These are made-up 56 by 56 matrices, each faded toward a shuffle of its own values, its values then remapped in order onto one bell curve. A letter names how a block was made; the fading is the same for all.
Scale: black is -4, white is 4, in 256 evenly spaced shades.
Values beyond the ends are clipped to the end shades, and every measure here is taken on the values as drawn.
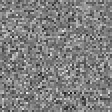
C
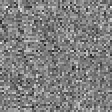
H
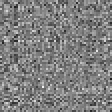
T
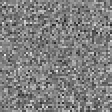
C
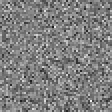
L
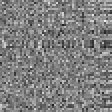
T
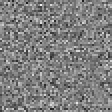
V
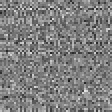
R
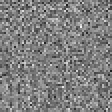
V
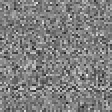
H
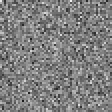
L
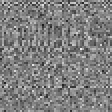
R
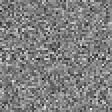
C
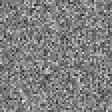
L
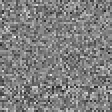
C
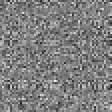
T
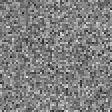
C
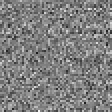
V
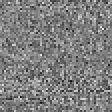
H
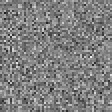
V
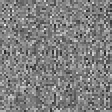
V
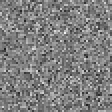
C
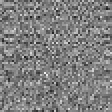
T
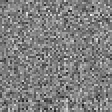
V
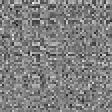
R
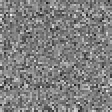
C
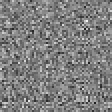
V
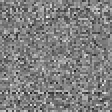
H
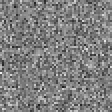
C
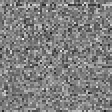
H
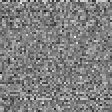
H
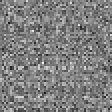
T
